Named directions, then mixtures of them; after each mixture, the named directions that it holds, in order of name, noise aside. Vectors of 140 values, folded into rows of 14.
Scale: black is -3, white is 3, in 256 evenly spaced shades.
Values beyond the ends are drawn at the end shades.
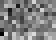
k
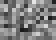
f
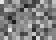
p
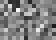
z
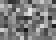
f, z.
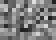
f.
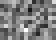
f, z.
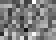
f, k, z.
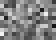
f, k, z.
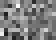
k, z.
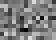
f, k.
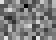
p.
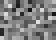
f, k, z.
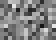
f, p, z.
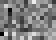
f, k.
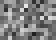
f, k, p.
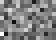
k, p.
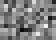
f.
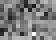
k, p.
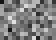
p.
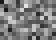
f, p.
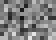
f, k, p.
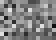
k, p, z.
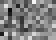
f, k.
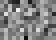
z.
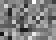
f, k.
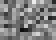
f.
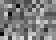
k, p, z.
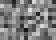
f, z.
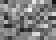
f.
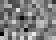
f, k, z.
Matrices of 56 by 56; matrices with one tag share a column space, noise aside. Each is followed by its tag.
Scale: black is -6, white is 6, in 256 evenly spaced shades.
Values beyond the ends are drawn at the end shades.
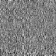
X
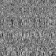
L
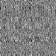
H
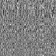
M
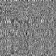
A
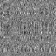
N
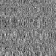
L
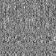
H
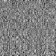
X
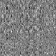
M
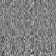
X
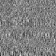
L
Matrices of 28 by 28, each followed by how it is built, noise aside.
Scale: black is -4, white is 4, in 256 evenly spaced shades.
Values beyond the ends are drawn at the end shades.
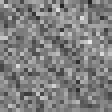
Toeplitz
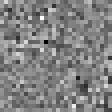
block diagonal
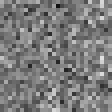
repeating rows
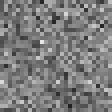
Toeplitz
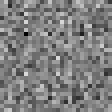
low rank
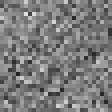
Hankel
